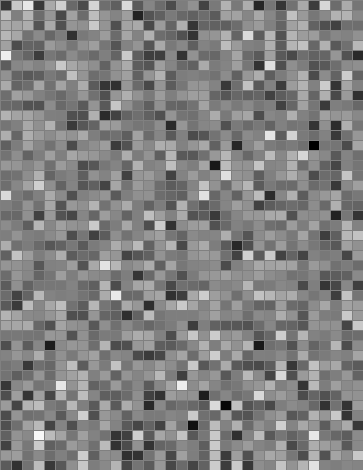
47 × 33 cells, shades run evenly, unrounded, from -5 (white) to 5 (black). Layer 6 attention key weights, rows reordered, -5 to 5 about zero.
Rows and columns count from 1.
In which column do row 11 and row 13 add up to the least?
11
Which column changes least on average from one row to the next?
8
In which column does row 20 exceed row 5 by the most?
25
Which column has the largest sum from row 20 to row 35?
16
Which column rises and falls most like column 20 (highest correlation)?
4
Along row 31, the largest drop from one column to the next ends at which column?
3
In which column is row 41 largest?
21
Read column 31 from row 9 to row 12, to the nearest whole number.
3 2 0 -1
